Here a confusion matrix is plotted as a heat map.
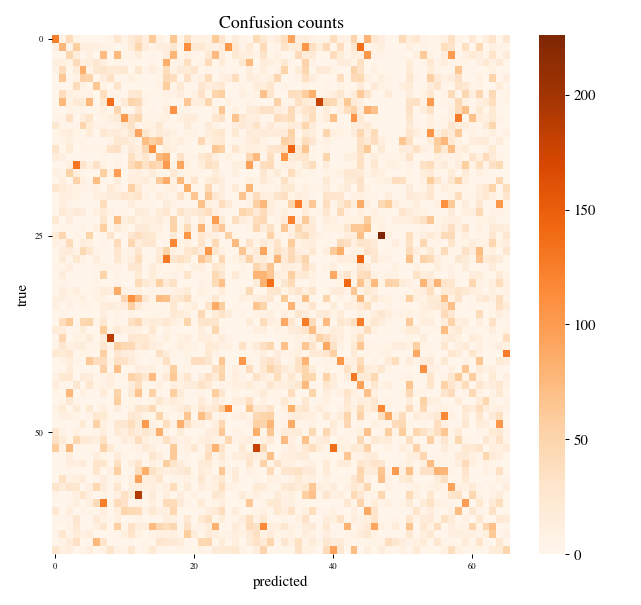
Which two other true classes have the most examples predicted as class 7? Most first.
59, 2
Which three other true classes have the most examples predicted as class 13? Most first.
49, 55, 14
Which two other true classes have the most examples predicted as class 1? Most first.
8, 5
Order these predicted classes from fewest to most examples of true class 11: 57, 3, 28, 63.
3, 28, 57, 63
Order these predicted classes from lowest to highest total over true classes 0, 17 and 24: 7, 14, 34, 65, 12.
65, 12, 14, 7, 34
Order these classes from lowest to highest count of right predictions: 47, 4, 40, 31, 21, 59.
40, 21, 4, 59, 47, 31
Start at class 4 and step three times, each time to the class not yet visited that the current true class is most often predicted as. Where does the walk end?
54
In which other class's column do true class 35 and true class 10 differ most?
58
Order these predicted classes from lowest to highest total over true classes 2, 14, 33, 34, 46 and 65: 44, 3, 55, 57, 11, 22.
3, 22, 55, 44, 11, 57
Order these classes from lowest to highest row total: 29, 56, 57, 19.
29, 56, 19, 57
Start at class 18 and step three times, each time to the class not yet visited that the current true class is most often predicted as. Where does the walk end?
28
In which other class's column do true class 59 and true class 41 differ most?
27
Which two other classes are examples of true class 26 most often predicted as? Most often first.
17, 34
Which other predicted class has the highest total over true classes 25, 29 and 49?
47
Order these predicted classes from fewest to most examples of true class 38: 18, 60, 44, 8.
18, 60, 44, 8
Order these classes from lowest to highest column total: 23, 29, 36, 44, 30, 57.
57, 29, 23, 30, 36, 44
